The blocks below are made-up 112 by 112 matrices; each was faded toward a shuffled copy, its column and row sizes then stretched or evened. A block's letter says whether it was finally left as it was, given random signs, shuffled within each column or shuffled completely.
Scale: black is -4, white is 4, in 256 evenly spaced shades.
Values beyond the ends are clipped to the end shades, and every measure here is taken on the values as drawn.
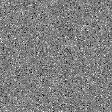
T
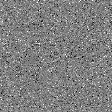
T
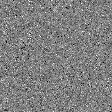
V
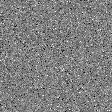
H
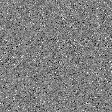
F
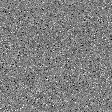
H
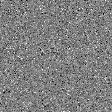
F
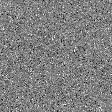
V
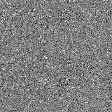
F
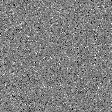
V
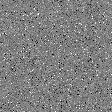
H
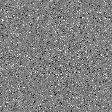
F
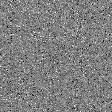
V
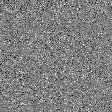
T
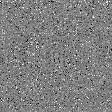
T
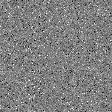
V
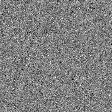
V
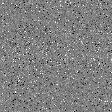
F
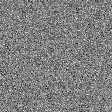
H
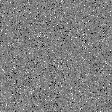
V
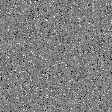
V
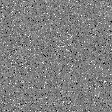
F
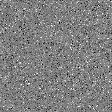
F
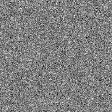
T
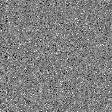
T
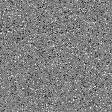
H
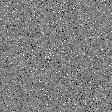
H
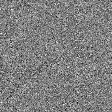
F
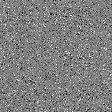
T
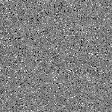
T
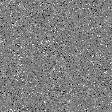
F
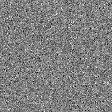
T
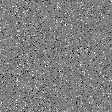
V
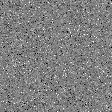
H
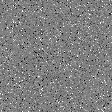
V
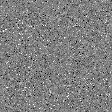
F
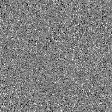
T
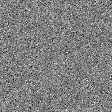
V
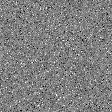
H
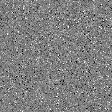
T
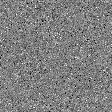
H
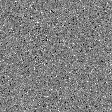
H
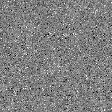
T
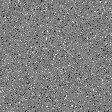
H
